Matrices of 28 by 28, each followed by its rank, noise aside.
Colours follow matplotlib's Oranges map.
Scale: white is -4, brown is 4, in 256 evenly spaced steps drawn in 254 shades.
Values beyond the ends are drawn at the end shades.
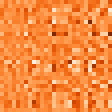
three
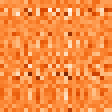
two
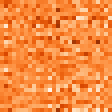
four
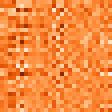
three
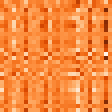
two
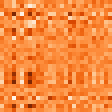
two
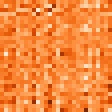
three
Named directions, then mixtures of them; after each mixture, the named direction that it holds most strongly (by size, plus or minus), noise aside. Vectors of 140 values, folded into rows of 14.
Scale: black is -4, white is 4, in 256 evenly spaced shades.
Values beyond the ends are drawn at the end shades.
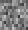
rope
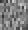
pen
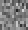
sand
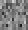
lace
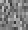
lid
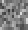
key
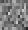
rope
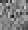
pen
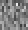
sand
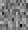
lace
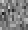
key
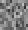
key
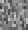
lid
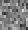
sand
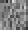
pen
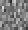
lid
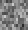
rope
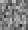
lace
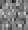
lace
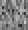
lace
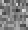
sand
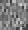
pen
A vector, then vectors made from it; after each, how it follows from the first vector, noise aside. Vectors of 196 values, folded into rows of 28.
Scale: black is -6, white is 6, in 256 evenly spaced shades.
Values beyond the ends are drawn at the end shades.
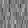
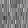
sign-scrambled.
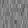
negated, shrunk.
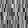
reversed, scaled up.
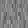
reversed, negated, shrunk.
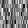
negated, scaled up.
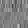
reversed, negated, partly zeroed.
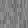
reversed, negated, shrunk.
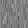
reversed, shrunk.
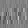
reversed, negated, partly zeroed.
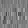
reversed, negated, partly zeroed.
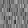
sign-scrambled.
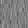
wrapped around, shrunk.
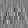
reversed, negated, partly zeroed.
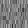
sign-scrambled.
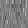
reversed, negated, partly zeroed.
